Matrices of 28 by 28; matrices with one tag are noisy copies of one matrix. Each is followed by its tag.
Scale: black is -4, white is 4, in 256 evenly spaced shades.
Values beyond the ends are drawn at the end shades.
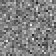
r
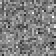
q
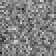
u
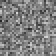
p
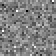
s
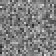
u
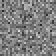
q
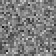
u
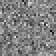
u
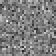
s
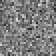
p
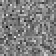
u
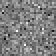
u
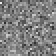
q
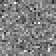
r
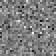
p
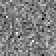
p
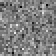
s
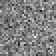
p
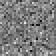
u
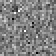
s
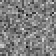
p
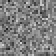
p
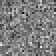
p
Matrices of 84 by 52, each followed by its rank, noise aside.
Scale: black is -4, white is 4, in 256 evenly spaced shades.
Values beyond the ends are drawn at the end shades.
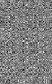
five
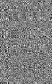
six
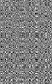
three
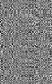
six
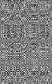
five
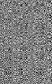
six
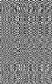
three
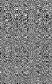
six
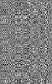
three
